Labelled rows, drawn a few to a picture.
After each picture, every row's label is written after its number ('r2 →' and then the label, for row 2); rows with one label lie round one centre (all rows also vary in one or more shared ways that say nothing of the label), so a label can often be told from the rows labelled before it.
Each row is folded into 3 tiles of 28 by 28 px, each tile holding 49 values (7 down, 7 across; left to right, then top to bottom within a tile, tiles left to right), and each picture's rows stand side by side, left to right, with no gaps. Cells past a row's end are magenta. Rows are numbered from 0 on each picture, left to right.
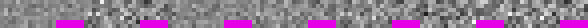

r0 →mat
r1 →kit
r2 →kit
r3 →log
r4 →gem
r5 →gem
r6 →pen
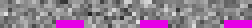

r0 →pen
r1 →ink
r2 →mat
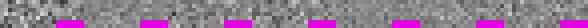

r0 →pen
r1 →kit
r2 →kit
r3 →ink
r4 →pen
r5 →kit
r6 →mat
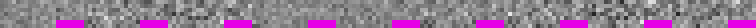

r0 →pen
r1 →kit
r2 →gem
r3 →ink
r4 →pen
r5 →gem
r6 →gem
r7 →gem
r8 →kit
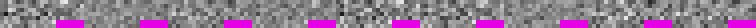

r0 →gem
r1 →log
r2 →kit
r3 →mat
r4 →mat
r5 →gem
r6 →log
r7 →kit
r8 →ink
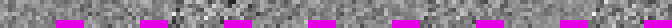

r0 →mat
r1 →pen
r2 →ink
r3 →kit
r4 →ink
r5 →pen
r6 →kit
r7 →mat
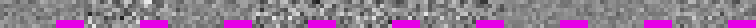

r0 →log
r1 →mat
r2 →pen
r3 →pen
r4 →kit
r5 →log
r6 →log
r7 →gem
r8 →pen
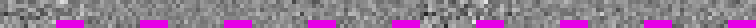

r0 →gem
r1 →gem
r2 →gem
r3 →log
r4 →kit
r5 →kit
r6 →gem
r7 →mat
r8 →pen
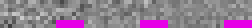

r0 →kit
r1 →mat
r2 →pen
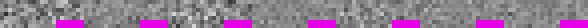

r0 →log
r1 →ink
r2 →log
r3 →gem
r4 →mat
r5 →pen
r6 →kit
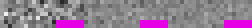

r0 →log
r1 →mat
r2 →gem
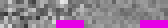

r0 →gem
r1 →mat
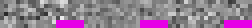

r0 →pen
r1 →gem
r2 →pen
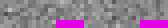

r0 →gem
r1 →log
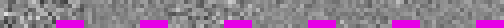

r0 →gem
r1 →mat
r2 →gem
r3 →log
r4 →mat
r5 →pen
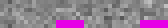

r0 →kit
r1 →gem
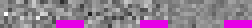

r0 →log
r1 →pen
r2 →kit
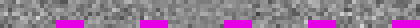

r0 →kit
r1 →pen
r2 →gem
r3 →pen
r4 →mat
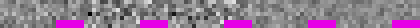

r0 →gem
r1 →kit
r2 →ink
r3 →log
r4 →kit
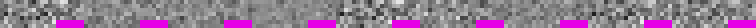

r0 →mat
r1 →pen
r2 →mat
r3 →log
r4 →gem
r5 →log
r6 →log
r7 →pen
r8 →log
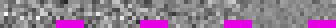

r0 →ink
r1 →kit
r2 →ink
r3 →pen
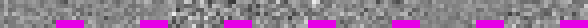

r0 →kit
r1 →mat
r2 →log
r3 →mat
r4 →log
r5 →pen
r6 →kit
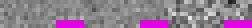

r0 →gem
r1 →mat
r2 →pen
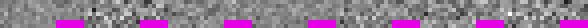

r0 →ink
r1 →pen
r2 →kit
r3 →ink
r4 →pen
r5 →kit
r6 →log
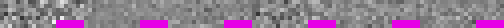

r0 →gem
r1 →pen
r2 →log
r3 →ink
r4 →ink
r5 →kit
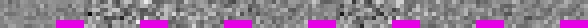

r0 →pen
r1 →gem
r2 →mat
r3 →mat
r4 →pen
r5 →mat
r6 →gem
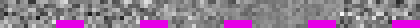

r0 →log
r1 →gem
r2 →log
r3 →gem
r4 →log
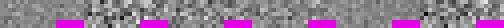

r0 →kit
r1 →ink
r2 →kit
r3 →gem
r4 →mat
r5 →kit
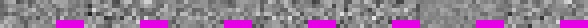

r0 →log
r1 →gem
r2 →kit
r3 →kit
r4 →ink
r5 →ink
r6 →kit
